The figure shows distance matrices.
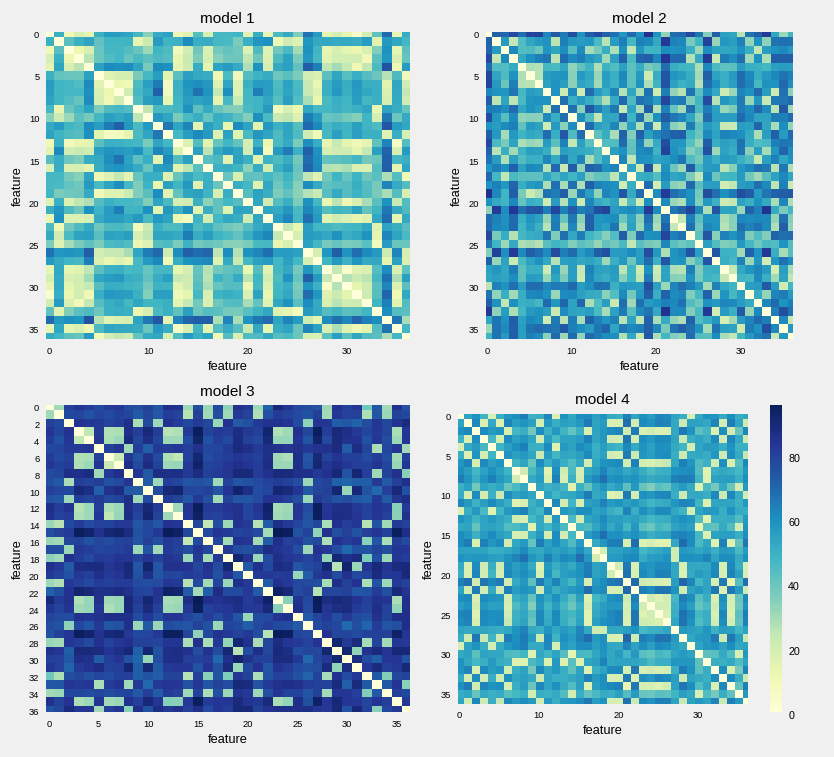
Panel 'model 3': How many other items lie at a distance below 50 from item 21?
8
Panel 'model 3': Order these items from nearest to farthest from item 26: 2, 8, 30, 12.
2, 30, 12, 8
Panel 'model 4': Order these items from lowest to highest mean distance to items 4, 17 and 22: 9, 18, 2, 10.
10, 18, 9, 2
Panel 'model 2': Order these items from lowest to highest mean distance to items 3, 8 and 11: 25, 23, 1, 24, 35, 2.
1, 24, 25, 23, 2, 35
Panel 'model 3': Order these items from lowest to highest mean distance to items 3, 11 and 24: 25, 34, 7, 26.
7, 26, 34, 25
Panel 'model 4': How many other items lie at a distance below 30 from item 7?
5
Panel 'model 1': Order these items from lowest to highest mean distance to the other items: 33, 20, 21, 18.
20, 33, 18, 21
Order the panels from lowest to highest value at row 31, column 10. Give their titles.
model 1, model 4, model 2, model 3
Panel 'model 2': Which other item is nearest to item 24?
3
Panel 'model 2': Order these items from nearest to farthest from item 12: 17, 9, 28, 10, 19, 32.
32, 17, 10, 19, 28, 9
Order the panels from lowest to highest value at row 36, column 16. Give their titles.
model 2, model 1, model 4, model 3
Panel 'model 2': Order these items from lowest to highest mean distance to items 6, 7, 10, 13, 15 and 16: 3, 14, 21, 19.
19, 14, 3, 21
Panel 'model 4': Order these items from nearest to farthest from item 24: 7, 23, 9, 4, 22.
23, 9, 7, 4, 22
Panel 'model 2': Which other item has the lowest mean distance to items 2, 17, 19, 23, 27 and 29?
25
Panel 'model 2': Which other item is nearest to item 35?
30
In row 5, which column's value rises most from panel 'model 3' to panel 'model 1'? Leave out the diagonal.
33
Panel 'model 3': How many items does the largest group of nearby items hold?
9
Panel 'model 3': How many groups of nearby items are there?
8
